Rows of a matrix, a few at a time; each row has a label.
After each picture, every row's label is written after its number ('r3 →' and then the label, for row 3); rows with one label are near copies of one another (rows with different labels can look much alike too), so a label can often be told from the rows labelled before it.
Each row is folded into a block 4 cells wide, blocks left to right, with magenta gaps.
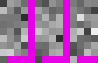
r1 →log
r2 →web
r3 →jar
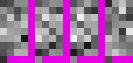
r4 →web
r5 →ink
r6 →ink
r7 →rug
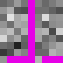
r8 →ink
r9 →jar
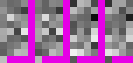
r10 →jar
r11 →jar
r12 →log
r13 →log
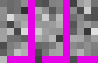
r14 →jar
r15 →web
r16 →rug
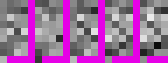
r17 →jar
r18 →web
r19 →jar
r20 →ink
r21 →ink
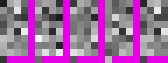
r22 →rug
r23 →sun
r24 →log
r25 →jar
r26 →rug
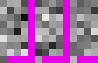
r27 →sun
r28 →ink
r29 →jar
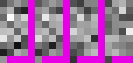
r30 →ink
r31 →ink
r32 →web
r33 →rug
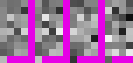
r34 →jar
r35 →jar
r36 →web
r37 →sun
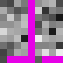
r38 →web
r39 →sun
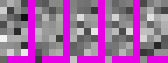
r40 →sun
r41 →web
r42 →jar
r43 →jar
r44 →ink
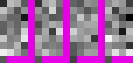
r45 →log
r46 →rug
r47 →web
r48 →sun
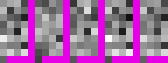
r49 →sun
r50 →web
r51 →rug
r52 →sun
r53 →sun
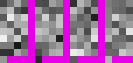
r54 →ink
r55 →web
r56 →log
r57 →jar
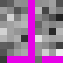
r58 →web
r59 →sun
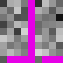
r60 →rug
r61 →log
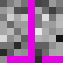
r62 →ink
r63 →web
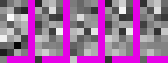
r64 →ink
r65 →rug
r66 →jar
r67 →rug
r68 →rug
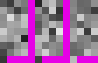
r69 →web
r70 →rug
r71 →jar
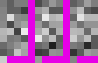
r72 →jar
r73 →ink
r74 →ink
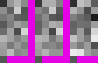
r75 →rug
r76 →rug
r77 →log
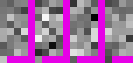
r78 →jar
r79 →ink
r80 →log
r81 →web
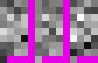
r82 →web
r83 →jar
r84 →ink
